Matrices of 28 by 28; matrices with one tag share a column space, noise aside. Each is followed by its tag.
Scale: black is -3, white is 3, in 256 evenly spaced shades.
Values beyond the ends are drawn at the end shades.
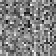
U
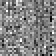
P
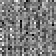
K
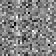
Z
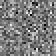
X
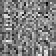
X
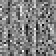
U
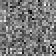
P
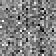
P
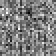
U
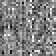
U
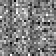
Z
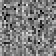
U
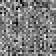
K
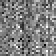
P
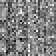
Z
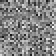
K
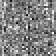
P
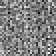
P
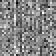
P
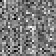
P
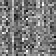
P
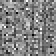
K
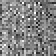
X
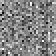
X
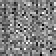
X
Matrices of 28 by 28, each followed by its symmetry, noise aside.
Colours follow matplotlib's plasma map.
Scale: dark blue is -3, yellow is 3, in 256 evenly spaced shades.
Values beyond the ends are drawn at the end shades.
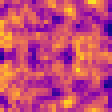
mirrored top to bottom.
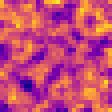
symmetric across the other diagonal.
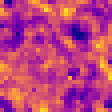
symmetric across the other diagonal.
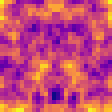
mirrored left to right.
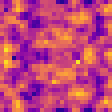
mirrored top to bottom.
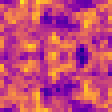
mirrored top to bottom.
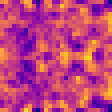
mirrored top to bottom.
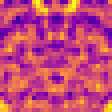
mirrored left to right.
